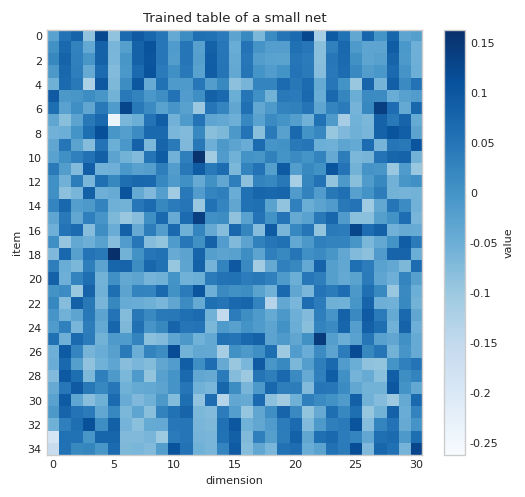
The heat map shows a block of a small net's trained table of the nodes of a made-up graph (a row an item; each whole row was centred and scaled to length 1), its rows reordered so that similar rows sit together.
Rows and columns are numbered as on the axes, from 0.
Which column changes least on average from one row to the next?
11
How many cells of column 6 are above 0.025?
8
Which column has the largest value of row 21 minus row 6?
12
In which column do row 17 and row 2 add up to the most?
13
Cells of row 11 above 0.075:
4
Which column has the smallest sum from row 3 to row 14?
5
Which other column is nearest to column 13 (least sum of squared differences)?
21
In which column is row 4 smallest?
3
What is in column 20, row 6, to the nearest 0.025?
0.025
